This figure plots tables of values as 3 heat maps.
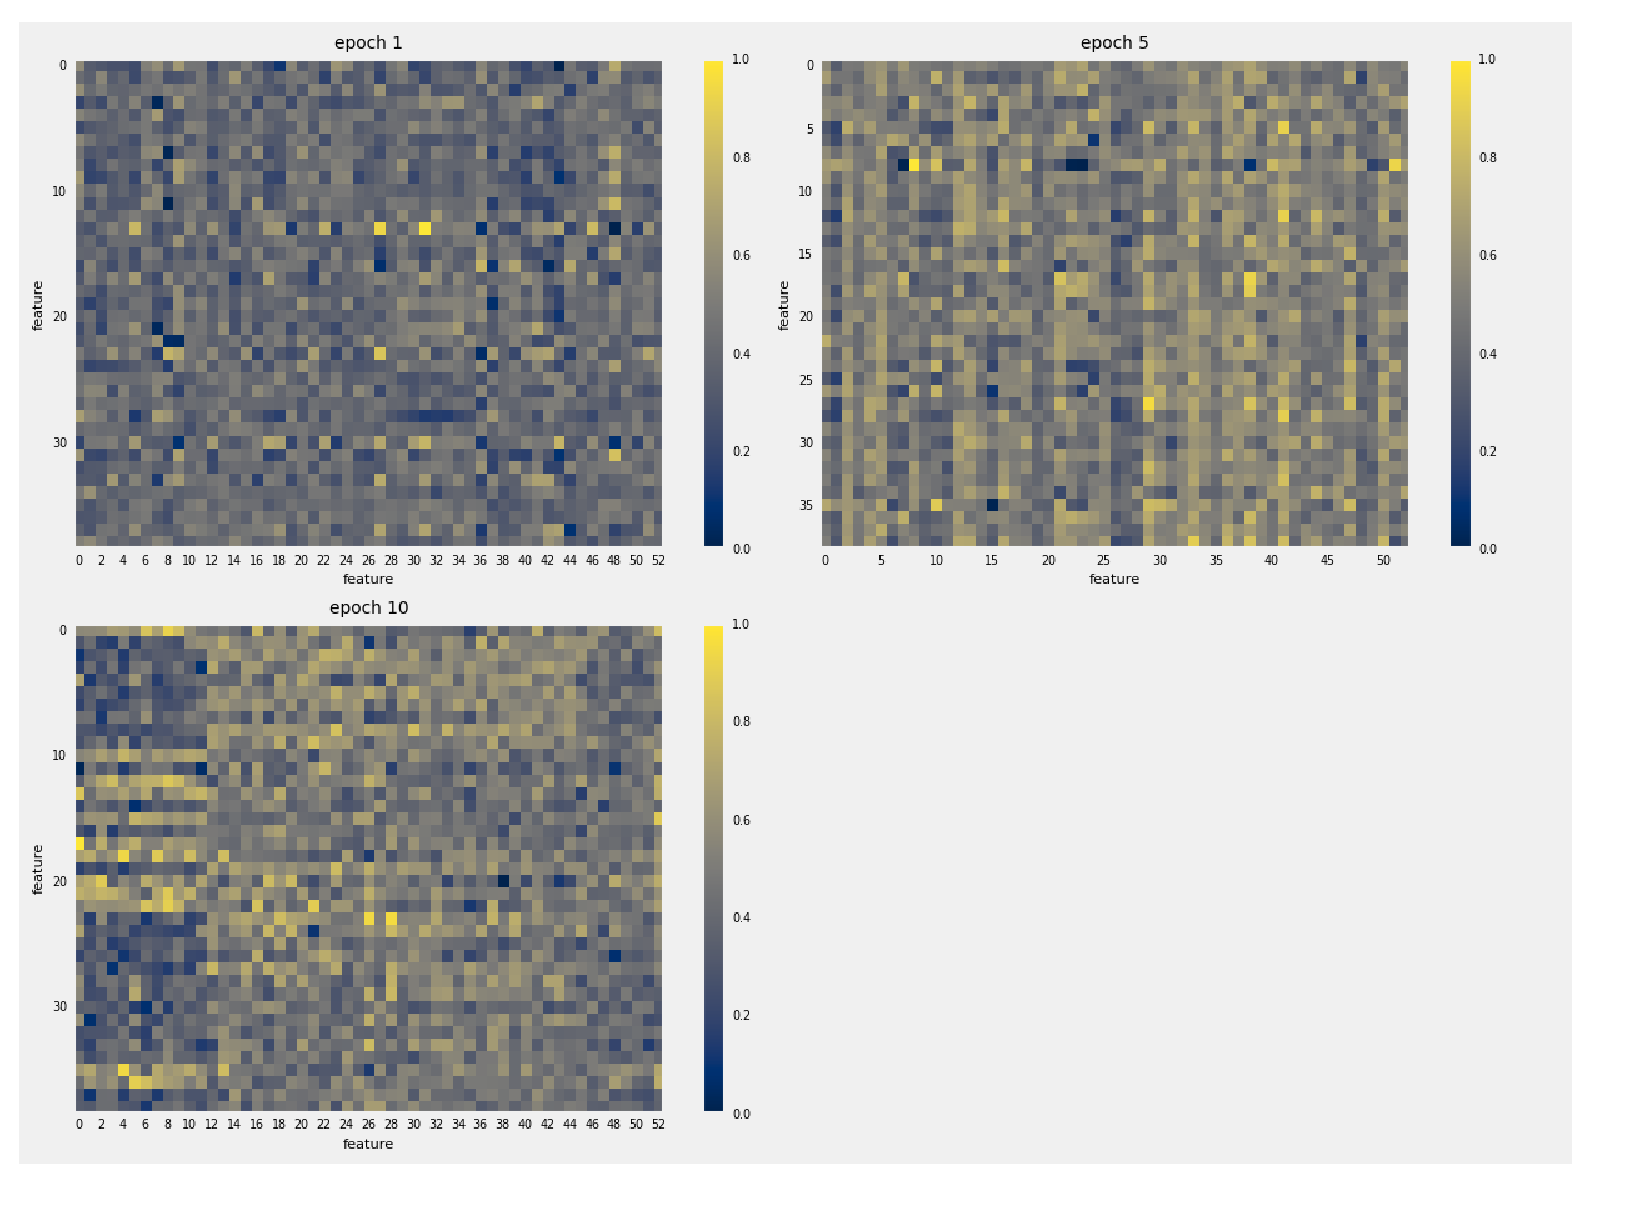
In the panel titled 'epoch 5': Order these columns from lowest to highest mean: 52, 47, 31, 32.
31, 52, 32, 47
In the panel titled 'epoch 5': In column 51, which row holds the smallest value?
38
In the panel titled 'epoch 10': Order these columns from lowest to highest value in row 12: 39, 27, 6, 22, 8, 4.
39, 22, 4, 27, 6, 8
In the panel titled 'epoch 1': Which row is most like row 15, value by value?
1
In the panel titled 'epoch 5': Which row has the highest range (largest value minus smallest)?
8
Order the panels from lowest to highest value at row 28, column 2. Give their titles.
epoch 10, epoch 1, epoch 5
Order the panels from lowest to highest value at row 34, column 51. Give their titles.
epoch 1, epoch 10, epoch 5
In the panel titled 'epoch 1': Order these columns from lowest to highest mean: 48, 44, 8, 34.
8, 44, 34, 48
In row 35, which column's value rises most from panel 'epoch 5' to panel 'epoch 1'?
15
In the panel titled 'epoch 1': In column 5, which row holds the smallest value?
28
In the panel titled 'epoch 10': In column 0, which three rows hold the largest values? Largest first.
17, 13, 21
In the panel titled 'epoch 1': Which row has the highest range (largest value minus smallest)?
13
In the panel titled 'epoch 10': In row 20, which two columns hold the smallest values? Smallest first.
38, 43
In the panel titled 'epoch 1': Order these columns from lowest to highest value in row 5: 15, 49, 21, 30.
21, 15, 49, 30
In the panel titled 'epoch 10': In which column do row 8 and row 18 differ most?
4
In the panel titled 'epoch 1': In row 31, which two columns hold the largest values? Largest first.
48, 9
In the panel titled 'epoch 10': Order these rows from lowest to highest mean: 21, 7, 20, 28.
7, 28, 20, 21
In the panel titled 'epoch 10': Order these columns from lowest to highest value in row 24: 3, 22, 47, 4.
47, 3, 4, 22
